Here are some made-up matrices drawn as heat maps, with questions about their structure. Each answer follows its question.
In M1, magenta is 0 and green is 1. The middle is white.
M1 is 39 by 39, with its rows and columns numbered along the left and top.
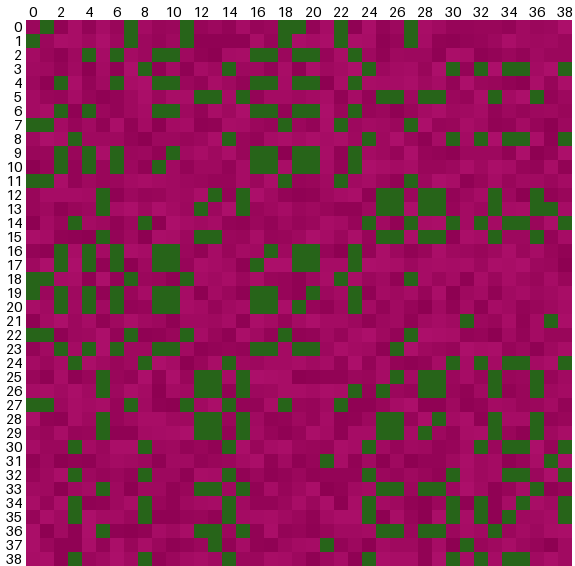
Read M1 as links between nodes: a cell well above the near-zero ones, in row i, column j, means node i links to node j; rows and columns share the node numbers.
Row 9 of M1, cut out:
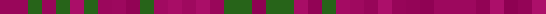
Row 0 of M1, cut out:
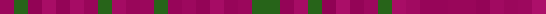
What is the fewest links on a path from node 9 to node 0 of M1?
2
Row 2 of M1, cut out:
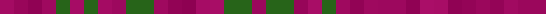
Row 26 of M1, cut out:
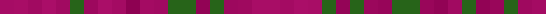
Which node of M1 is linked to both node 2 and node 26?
node 23
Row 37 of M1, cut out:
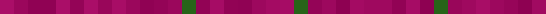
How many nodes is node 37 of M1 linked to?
3
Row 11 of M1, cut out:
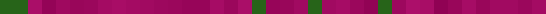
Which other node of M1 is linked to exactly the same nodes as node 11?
node 7
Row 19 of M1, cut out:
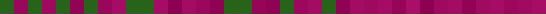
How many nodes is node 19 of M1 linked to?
10
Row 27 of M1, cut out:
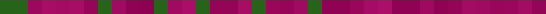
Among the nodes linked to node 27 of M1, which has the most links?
node 14
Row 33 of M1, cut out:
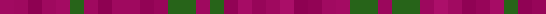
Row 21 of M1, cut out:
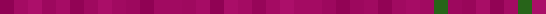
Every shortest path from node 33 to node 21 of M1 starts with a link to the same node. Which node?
node 13
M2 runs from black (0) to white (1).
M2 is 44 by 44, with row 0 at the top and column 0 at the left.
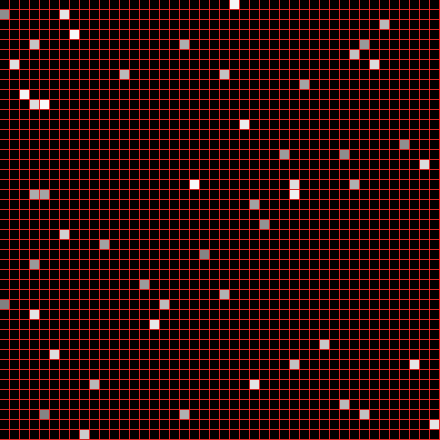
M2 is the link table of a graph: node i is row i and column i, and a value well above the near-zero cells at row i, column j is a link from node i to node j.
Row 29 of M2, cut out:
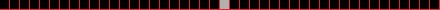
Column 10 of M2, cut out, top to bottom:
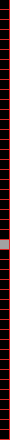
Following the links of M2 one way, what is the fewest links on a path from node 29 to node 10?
7
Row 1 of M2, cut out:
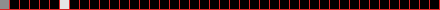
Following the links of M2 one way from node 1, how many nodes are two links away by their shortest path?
2
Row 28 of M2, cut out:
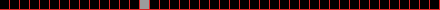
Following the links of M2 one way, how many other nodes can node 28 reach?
5
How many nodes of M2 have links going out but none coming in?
1
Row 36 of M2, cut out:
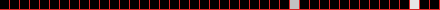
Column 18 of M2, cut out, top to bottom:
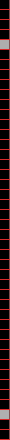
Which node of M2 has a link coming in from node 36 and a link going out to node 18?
node 41
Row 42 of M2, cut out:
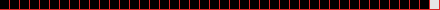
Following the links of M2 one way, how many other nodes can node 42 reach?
9
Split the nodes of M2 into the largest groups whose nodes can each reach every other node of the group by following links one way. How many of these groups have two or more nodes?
7
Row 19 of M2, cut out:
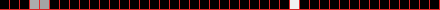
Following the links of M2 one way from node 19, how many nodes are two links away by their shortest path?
4
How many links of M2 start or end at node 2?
2
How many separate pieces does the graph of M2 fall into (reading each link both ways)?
11
